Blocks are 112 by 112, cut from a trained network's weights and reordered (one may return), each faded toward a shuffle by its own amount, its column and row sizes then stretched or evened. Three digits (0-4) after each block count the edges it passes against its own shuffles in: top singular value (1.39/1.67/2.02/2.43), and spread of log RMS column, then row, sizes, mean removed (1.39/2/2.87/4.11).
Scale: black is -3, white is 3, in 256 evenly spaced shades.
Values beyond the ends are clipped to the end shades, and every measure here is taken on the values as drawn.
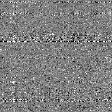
2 1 3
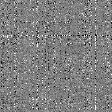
1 3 2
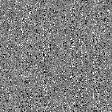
0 3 1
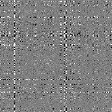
4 3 3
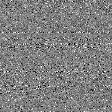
0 0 3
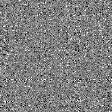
0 2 2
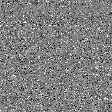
0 0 2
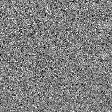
1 0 1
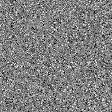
2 1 0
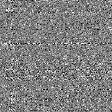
2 1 3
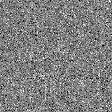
1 0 1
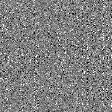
1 2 1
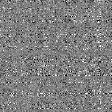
1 2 3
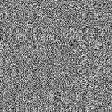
4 0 0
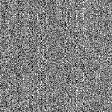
3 2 0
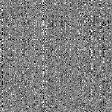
2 3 1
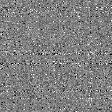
0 1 3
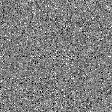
1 1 1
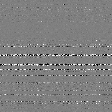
4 0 4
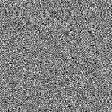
4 1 0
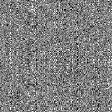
3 2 1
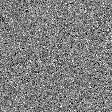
0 0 0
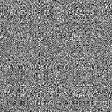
4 1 2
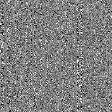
0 3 0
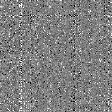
2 3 1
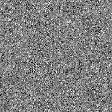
2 1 0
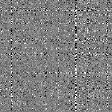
3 3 3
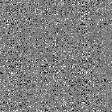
0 3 3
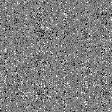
1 3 1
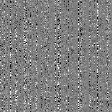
1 4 0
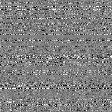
3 0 4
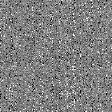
0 3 0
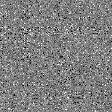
0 1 2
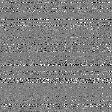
1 1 4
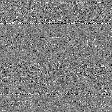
1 0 3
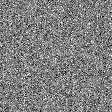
0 0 0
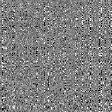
3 3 2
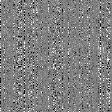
3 4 1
